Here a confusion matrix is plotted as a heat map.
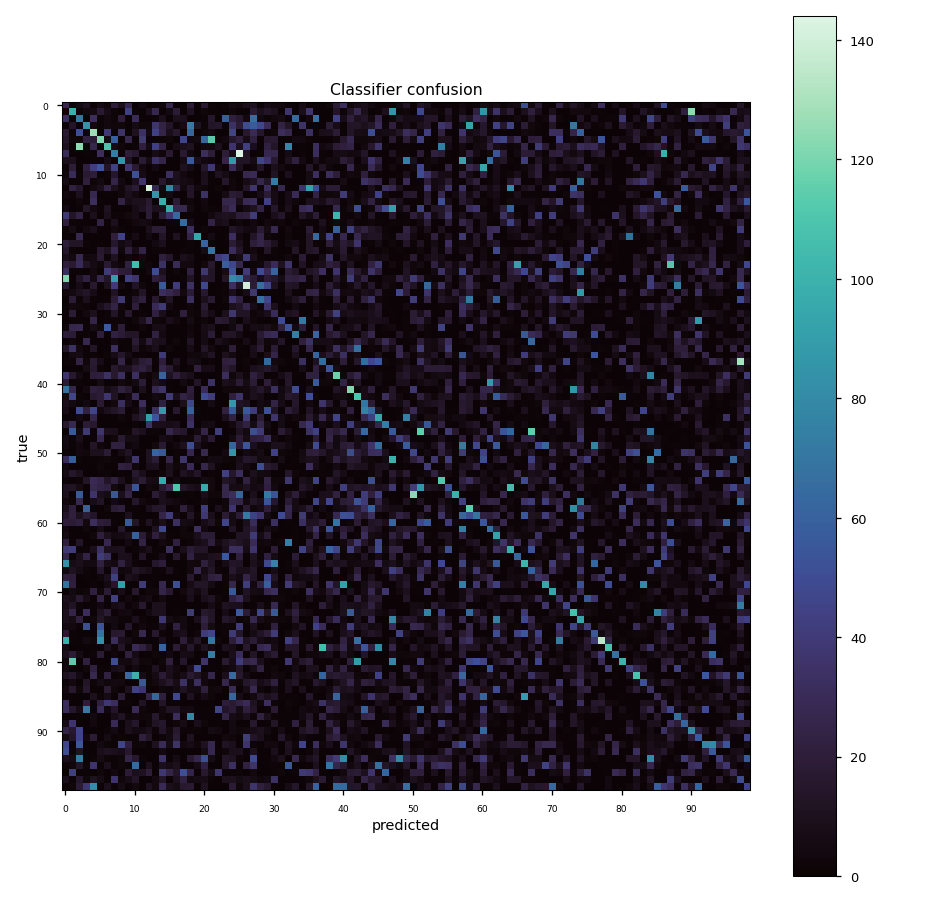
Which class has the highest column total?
24
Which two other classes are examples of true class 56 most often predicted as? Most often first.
50, 29
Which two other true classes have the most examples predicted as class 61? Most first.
40, 8
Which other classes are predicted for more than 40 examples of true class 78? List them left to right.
14, 37, 43, 45
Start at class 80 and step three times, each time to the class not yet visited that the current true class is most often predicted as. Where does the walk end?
60
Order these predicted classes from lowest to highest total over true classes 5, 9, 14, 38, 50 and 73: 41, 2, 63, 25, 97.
2, 63, 25, 97, 41
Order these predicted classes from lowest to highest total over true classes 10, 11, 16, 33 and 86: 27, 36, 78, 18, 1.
18, 78, 1, 27, 36
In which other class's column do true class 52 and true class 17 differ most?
28
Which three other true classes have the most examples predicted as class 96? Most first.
51, 55, 12
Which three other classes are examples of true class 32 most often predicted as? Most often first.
6, 54, 58
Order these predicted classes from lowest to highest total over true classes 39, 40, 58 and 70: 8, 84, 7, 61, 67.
67, 7, 8, 84, 61
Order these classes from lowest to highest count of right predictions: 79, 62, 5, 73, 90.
79, 90, 62, 73, 5
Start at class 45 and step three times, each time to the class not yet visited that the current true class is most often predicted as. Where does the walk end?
42
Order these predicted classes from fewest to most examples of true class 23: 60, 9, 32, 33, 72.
33, 60, 9, 32, 72
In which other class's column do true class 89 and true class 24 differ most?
74
